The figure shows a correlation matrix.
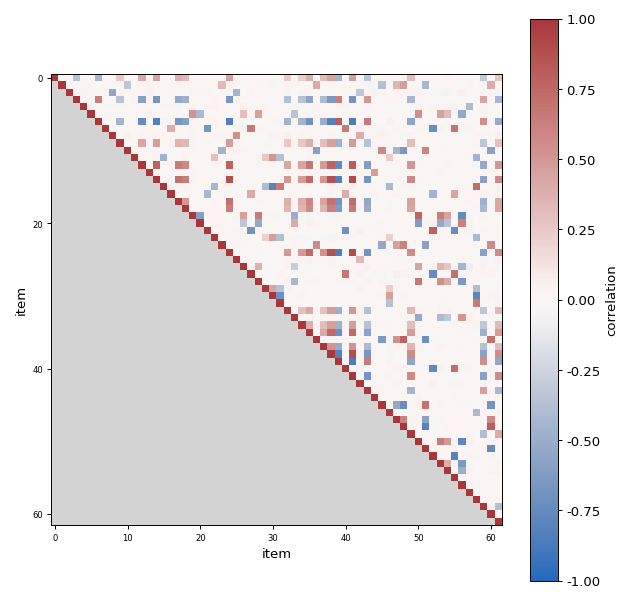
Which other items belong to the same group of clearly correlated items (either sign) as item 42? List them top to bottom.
2, 8, 25
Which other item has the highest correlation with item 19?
50
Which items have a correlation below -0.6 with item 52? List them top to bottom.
7, 27, 40, 55
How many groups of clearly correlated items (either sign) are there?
8
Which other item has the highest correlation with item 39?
6
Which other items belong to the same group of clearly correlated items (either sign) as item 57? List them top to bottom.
4
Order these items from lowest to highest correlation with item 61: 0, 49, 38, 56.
56, 0, 49, 38
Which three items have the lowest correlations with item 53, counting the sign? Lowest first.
56, 20, 33
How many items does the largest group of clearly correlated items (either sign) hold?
20
